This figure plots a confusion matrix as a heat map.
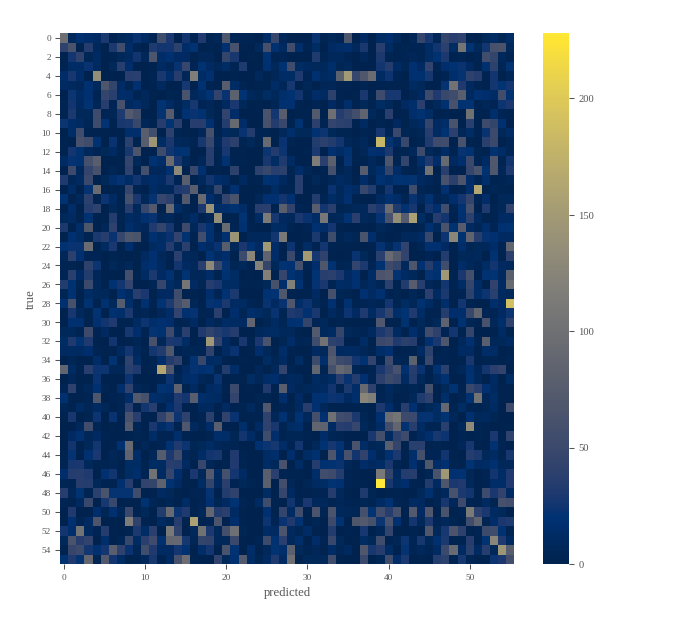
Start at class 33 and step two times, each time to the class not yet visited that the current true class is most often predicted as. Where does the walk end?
31
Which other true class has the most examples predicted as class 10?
11
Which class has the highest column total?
47
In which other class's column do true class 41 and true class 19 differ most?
43
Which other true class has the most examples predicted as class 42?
19
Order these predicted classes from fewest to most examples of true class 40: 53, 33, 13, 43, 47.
53, 47, 43, 13, 33
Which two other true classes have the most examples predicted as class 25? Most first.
22, 19
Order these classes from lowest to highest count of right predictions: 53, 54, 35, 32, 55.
55, 35, 32, 53, 54
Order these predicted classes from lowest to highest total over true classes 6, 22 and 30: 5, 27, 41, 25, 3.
27, 41, 5, 3, 25
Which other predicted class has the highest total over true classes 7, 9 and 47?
39
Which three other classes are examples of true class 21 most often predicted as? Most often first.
48, 27, 50
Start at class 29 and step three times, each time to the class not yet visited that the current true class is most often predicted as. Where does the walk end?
4
